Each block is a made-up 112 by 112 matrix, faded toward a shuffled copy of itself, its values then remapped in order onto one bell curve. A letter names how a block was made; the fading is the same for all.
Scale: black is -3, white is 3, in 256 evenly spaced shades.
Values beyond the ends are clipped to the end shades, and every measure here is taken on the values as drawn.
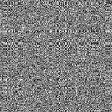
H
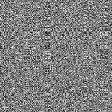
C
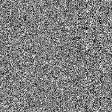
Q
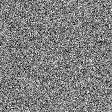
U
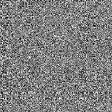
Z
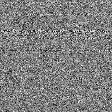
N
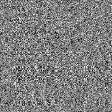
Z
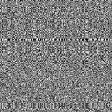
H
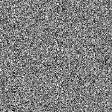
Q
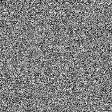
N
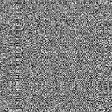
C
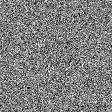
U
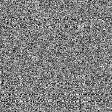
N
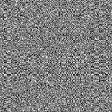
H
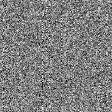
Q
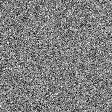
U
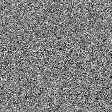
N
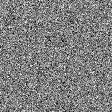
U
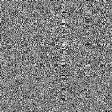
Z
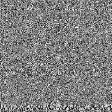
Z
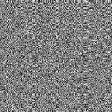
C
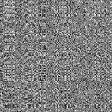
C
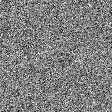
U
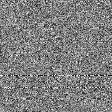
N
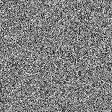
U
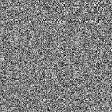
Z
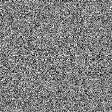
N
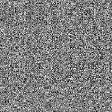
Z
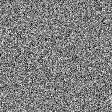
U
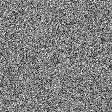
U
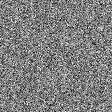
U
